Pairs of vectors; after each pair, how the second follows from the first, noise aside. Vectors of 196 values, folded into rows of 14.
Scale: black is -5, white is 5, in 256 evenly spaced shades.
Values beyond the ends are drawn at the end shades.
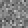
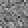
sign-scrambled.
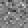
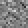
negated.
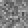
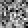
reversed, negated, scaled up.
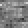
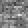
wrapped around.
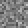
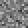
negated.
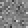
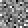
reversed, scaled up.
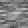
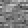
wrapped around.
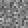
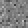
negated, partly zeroed.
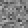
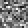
reversed, negated, scaled up.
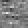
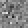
sign-scrambled.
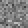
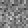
shuffled.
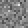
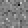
negated, partly zeroed.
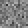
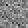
sign-scrambled.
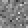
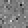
negated, partly zeroed.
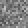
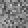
negated.
